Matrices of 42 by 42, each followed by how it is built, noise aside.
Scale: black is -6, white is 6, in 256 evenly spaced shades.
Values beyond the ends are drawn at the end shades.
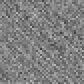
Toeplitz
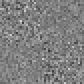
block diagonal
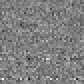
uneven rows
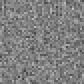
noise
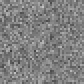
repeating rows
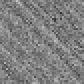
Toeplitz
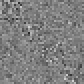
block diagonal
